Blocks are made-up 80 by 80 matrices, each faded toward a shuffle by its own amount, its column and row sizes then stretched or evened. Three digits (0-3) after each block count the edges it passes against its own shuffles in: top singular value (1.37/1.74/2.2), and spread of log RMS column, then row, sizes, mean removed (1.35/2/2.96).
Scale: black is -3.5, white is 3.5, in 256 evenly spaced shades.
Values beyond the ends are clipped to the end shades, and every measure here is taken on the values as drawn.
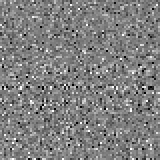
2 0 2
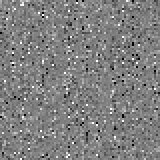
0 2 0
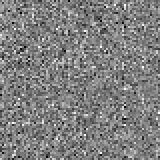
0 2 1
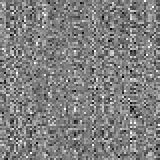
3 2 0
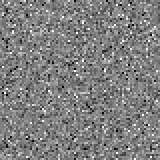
0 1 0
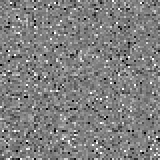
2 1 1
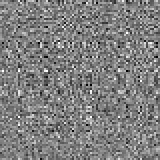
3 2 2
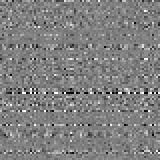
3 1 3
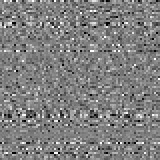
3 0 3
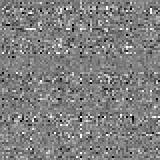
1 2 3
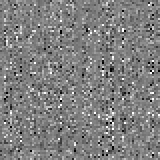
0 3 1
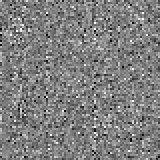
0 2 1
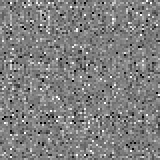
2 1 1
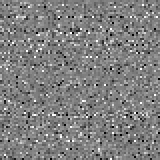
2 0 2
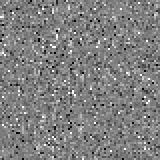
0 1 0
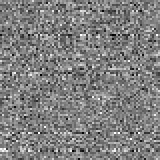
3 0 2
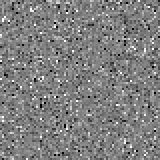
1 1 0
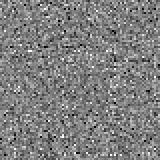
1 1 1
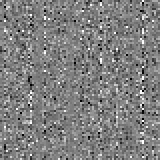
1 3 0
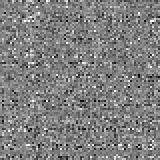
0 1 3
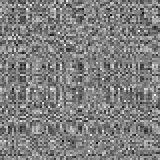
3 1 2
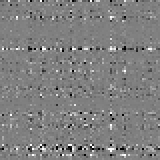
3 2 3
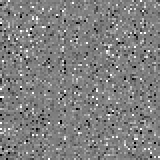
0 2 0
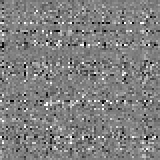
1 2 3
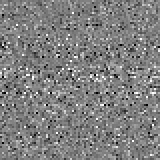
0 0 2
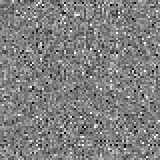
2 1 1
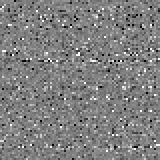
1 0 2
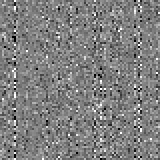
3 3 0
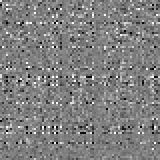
3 2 3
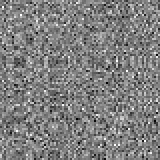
3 0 0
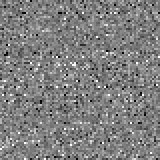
0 0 2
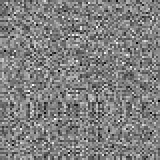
3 1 0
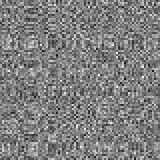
3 1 0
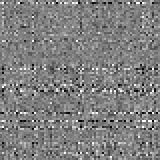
3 2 3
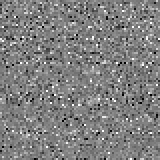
2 0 2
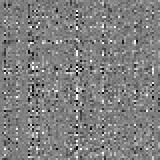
2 3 2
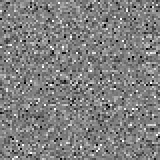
2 0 1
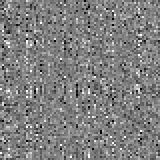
2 3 1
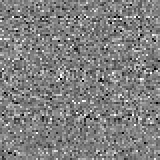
2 0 2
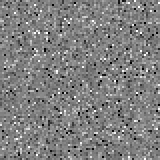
0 0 0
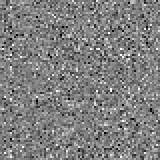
2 1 1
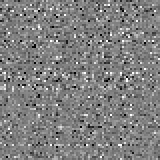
0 1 3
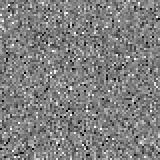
1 0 0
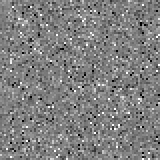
0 1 0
